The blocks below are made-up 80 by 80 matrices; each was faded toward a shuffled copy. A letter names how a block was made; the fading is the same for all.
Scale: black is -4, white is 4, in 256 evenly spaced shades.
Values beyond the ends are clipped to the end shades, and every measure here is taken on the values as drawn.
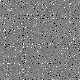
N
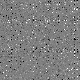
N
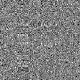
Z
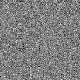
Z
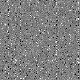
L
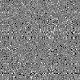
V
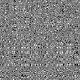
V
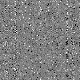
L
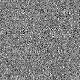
Z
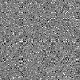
V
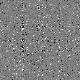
N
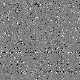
N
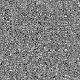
Z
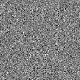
Z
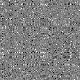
V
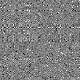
V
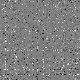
N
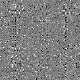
L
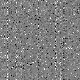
L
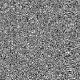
Z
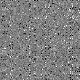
L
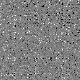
N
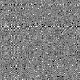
V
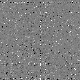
N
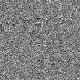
Z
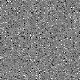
L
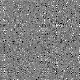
L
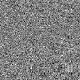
Z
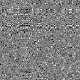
V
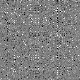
L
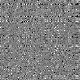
V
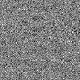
Z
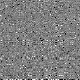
V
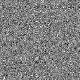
Z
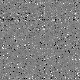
N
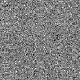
Z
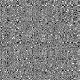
V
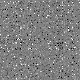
N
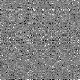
V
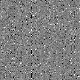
L
